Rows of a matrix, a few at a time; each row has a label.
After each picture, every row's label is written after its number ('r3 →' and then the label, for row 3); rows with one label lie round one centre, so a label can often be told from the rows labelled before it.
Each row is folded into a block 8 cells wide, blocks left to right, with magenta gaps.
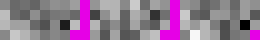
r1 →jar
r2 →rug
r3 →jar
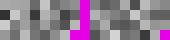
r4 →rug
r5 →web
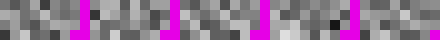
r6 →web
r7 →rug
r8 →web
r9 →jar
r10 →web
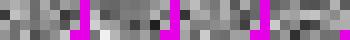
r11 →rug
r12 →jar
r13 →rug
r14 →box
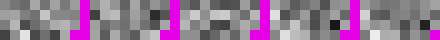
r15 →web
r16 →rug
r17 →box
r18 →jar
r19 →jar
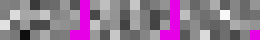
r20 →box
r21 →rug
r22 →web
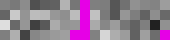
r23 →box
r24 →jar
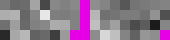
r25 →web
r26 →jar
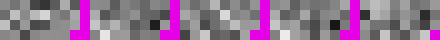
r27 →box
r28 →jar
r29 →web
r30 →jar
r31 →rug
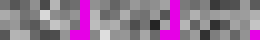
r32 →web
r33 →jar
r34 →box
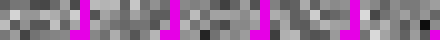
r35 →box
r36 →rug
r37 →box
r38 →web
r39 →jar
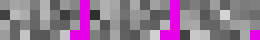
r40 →rug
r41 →rug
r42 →web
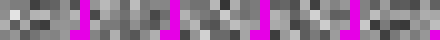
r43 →box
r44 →rug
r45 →web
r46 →web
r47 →box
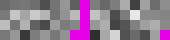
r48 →box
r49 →web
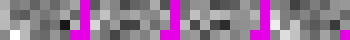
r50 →jar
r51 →box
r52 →box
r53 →jar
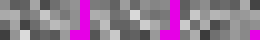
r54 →web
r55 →web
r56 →box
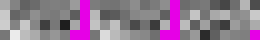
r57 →jar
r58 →jar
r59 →box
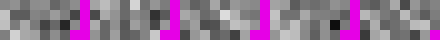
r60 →jar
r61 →rug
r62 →web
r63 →jar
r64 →web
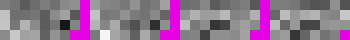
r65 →jar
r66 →jar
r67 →box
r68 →box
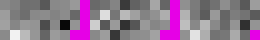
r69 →jar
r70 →box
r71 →jar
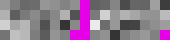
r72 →jar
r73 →box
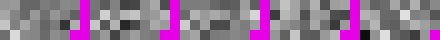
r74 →jar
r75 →box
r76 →box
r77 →rug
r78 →web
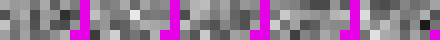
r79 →rug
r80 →web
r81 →rug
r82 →box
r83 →jar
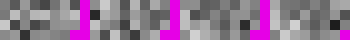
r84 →box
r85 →rug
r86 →jar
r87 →jar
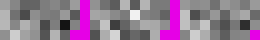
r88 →jar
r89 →web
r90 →jar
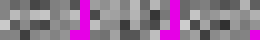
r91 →box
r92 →rug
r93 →box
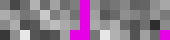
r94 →web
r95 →jar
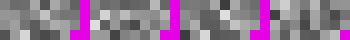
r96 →web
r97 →box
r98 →web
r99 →rug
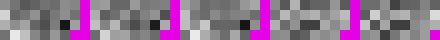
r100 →jar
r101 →jar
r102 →jar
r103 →box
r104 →box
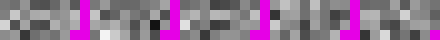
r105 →box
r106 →jar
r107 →box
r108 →rug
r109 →web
